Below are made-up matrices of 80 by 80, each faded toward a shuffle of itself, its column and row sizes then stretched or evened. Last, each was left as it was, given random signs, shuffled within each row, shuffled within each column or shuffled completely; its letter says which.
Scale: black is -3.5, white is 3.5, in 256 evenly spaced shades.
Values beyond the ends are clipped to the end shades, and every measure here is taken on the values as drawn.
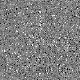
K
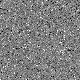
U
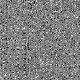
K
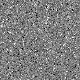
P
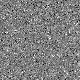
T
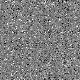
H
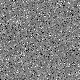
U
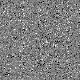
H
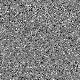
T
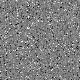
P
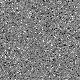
U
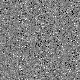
P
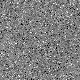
U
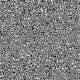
T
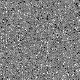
P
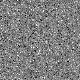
P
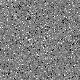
P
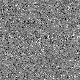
T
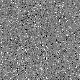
P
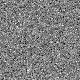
U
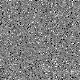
H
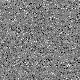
T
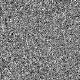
H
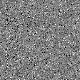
P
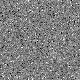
U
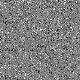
H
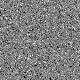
U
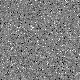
U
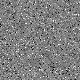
T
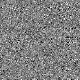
H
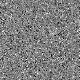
H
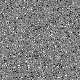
T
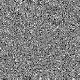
K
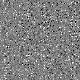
H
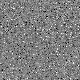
T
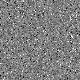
P
